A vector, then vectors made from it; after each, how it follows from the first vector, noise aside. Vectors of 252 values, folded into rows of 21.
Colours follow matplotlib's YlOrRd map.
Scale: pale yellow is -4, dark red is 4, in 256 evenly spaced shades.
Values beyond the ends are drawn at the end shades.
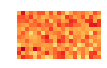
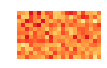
reversed, negated.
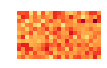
reversed.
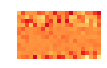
wrapped around, negated, partly zeroed.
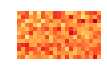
reversed.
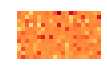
wrapped around, partly zeroed.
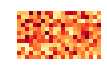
reversed, negated, scaled up.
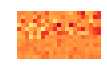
wrapped around, partly zeroed.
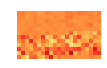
wrapped around, negated, partly zeroed.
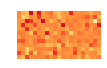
reversed, negated, partly zeroed.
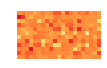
wrapped around, partly zeroed.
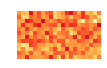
reversed, negated.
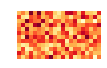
reversed, negated, scaled up.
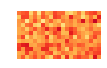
reversed.
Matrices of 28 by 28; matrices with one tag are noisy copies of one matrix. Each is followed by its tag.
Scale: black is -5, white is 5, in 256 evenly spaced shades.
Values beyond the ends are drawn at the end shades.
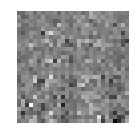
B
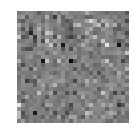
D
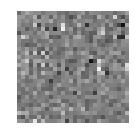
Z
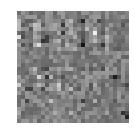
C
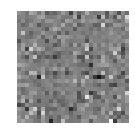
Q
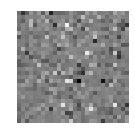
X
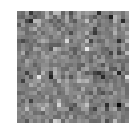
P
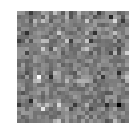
P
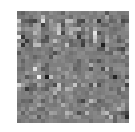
C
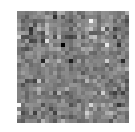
D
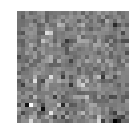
B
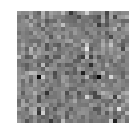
Q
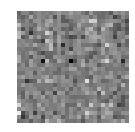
D
